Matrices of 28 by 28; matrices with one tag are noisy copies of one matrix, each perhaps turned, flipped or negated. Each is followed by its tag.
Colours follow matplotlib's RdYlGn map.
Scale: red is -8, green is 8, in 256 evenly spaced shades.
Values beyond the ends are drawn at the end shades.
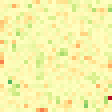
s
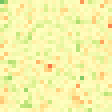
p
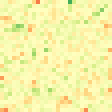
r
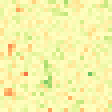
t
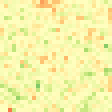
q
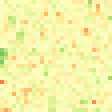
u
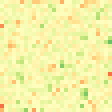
r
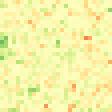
q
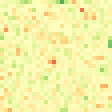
s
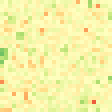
u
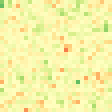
p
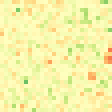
u
